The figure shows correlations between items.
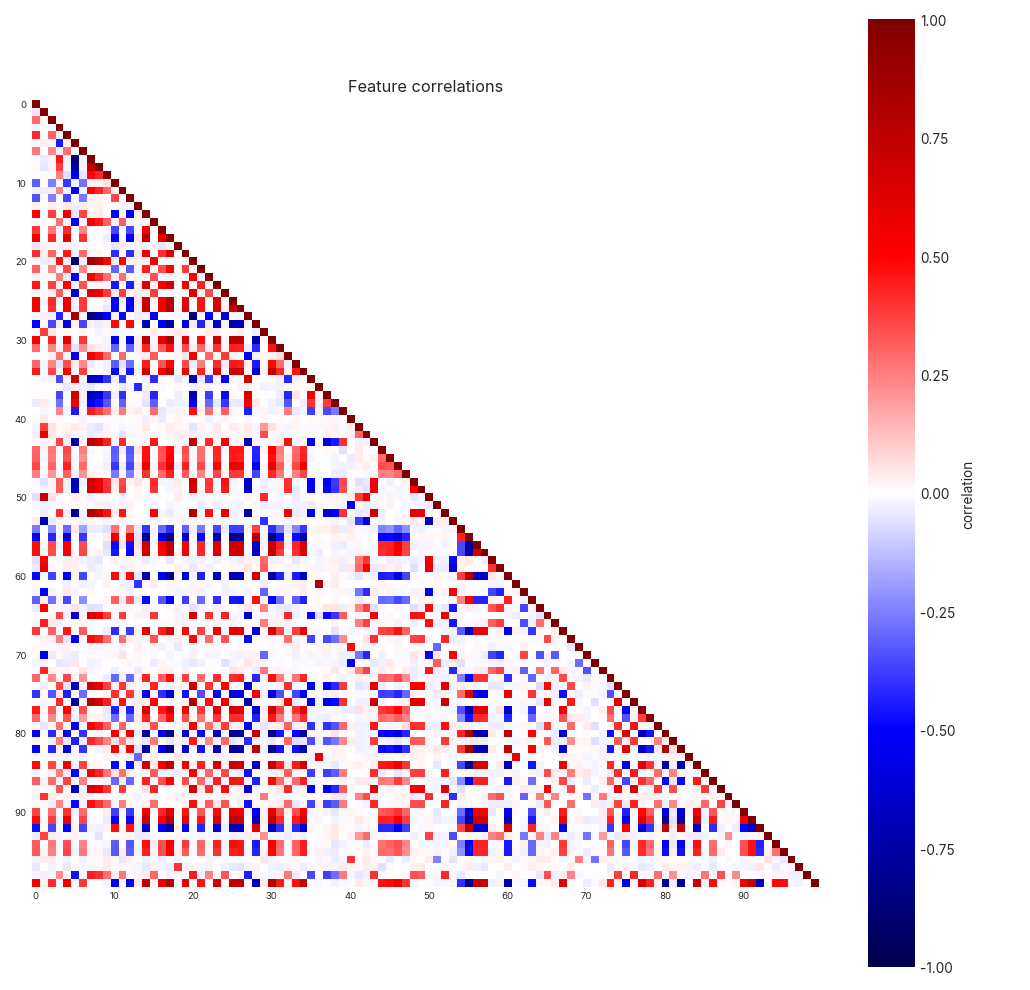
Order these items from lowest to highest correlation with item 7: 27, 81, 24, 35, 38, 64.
27, 35, 38, 64, 81, 24
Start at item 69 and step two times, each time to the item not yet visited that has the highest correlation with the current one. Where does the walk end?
96
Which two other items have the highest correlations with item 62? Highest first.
53, 70
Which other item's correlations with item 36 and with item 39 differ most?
61
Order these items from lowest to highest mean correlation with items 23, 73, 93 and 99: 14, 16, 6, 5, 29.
5, 29, 6, 16, 14
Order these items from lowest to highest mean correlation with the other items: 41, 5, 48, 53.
5, 53, 41, 48
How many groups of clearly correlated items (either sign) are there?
6
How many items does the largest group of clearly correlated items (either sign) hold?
44
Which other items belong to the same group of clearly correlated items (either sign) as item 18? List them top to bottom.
97
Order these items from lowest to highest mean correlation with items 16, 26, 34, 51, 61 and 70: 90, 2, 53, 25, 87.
87, 53, 2, 90, 25
